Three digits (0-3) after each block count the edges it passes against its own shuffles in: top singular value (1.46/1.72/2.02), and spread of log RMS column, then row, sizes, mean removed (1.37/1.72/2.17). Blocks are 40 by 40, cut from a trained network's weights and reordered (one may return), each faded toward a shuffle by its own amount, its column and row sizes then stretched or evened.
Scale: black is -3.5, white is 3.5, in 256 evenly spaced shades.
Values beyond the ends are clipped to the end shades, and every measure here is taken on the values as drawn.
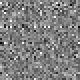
1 1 2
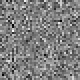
0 2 0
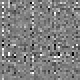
1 3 2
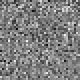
1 0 3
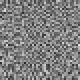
3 0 1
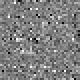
0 1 3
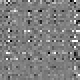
2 3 3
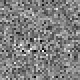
0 0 2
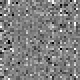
1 3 2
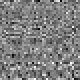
2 0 3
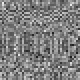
3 0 0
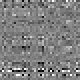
3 2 3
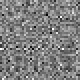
2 0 0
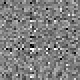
2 2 1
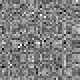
3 2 0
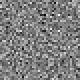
1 0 0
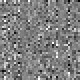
1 3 1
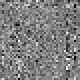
1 3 1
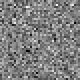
1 1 0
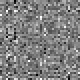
2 3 0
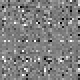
1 3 3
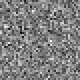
0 0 0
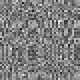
3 0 1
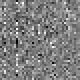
1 3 0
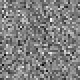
0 1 0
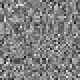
2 0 0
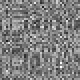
3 0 1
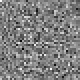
2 0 0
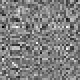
3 2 2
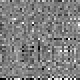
3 2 3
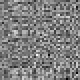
3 2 2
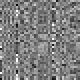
3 3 0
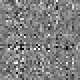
0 3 2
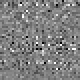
0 1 3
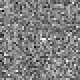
0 0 0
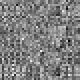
3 2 1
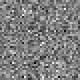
1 1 1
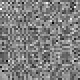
3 1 0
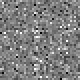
0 2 0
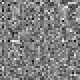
2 2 1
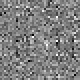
2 2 0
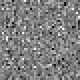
0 2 1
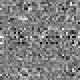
1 1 3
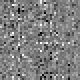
1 3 0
